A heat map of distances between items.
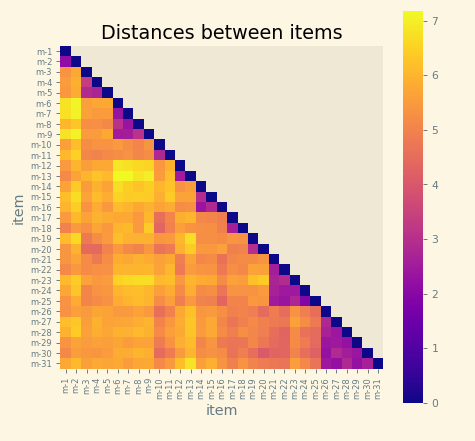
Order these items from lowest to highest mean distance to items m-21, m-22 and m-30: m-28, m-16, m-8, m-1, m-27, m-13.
m-28, m-27, m-16, m-1, m-13, m-8
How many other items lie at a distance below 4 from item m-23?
4
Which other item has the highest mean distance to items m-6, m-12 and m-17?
m-2
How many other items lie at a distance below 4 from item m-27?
5
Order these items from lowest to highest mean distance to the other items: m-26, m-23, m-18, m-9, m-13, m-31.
m-26, m-31, m-18, m-23, m-9, m-13
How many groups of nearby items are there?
10
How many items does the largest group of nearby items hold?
6
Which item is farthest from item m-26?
m-13
